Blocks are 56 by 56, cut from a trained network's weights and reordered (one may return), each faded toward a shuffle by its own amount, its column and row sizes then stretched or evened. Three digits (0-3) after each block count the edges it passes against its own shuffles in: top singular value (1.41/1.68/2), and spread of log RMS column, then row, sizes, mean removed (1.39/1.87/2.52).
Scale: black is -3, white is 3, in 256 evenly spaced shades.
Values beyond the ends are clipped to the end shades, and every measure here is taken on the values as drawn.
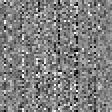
1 3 0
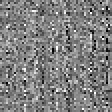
1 3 1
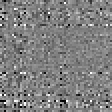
0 2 3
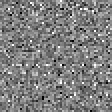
0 1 2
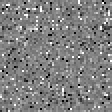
0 1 0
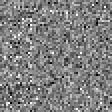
1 1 1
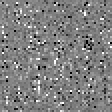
0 2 1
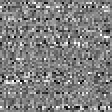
3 0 3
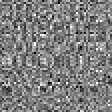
3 2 1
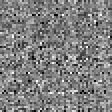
1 0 3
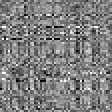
3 0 3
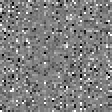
0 3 0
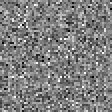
0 2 0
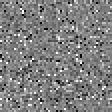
1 0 0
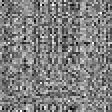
3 0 1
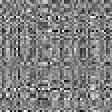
3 1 3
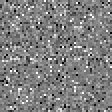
1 0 0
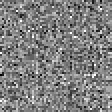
0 2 1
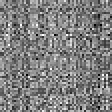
3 1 2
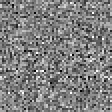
0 0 2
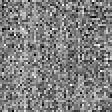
1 0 1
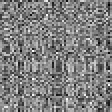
3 1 0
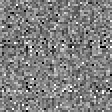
1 0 1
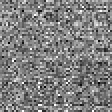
2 1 1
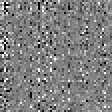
2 3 1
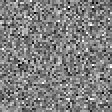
1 1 0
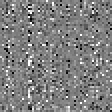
2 3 0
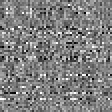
3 0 3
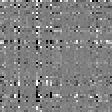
3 3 3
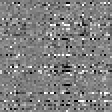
2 2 3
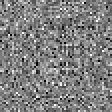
2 0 0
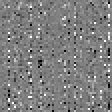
1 3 1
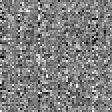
1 3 0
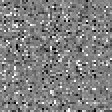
1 2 1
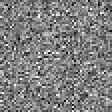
1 0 0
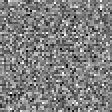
0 1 0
